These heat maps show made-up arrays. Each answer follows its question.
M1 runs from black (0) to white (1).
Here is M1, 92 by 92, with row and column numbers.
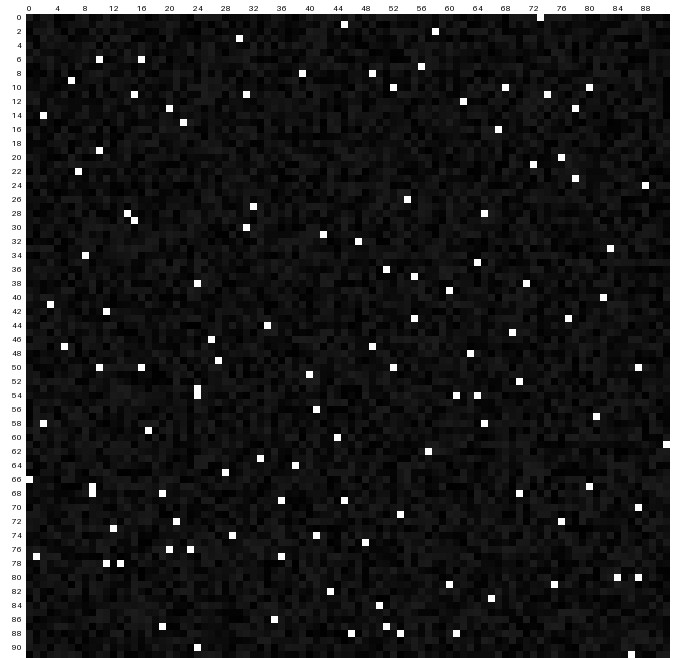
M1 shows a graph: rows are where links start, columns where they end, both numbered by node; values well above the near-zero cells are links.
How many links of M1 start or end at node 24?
5
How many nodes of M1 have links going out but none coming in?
3
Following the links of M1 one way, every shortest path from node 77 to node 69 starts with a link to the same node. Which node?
node 1
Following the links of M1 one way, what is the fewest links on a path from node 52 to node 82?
5
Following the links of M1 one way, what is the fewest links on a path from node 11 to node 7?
3
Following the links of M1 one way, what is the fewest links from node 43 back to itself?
6
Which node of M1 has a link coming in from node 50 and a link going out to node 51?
node 87
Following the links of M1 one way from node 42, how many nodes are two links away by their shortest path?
3
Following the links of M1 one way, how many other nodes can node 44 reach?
9
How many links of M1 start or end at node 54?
4
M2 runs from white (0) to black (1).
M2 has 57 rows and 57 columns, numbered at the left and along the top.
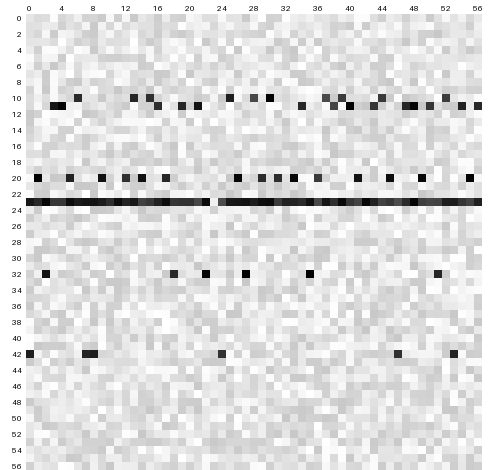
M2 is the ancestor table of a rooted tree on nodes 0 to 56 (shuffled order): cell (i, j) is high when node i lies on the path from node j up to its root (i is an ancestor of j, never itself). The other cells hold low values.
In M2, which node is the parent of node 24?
42
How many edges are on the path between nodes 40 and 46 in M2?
4
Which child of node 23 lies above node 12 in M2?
20
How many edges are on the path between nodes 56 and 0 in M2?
4
